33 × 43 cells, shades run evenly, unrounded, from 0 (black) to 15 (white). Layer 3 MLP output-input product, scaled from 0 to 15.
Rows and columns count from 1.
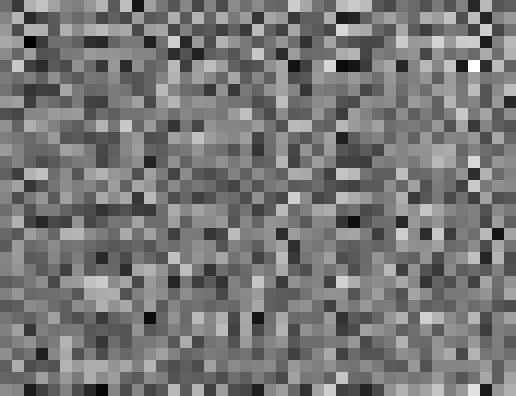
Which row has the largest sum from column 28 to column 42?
4
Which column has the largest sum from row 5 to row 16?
40
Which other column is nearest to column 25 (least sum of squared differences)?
11
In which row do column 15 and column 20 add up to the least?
5
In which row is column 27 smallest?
17
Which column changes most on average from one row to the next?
29
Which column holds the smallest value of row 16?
3
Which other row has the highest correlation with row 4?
33
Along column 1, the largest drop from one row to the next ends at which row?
10
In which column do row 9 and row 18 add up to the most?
24
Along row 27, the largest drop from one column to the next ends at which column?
22
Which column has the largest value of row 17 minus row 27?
13
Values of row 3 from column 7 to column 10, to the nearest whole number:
8 10 11 9
